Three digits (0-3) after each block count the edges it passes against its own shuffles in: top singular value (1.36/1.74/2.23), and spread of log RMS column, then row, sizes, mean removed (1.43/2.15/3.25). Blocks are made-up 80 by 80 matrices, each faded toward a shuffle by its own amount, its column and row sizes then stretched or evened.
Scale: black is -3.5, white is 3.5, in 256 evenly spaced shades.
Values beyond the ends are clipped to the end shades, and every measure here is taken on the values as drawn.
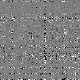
1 2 3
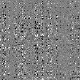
0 3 2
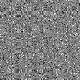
3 0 0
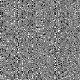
3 2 0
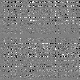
1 2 3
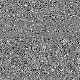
1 0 2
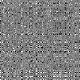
3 2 2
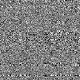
2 1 2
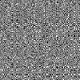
3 2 2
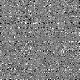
2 1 2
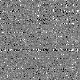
2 1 2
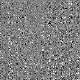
0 2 2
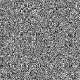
2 1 1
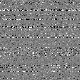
2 0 3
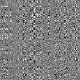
3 3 2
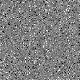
2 1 0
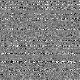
1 1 3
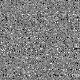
1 0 2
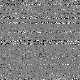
0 0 3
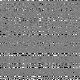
3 1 3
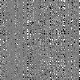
2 3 1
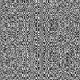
3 3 0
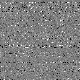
0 0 2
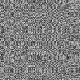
3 1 0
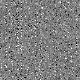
0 2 0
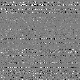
1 1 3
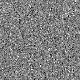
1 1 0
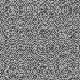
3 0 0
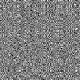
3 1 1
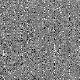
1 2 0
